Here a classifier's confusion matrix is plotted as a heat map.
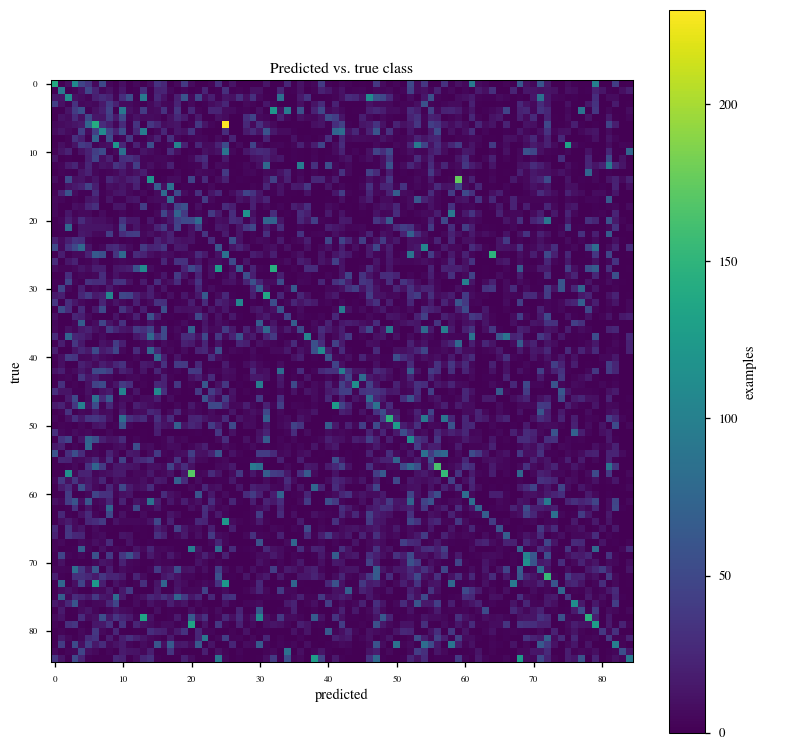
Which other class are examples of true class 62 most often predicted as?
8
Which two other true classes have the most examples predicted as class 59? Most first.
14, 38
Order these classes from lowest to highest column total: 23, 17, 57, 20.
23, 17, 57, 20
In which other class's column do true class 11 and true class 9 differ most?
75
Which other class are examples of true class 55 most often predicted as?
50
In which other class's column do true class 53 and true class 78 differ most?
13
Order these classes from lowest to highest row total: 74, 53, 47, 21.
53, 74, 21, 47
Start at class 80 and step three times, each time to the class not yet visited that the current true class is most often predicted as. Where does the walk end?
17
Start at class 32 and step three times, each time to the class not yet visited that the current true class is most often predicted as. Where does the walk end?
54
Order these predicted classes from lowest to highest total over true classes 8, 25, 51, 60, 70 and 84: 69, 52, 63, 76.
63, 76, 69, 52
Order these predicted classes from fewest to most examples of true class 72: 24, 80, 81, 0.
80, 0, 81, 24
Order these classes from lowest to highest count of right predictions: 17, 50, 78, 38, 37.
38, 17, 37, 50, 78
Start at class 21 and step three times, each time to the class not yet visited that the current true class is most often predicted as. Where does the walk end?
6
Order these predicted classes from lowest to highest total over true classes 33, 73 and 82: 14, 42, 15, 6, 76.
14, 76, 15, 42, 6
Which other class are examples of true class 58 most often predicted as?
18
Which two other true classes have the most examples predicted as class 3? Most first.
0, 71
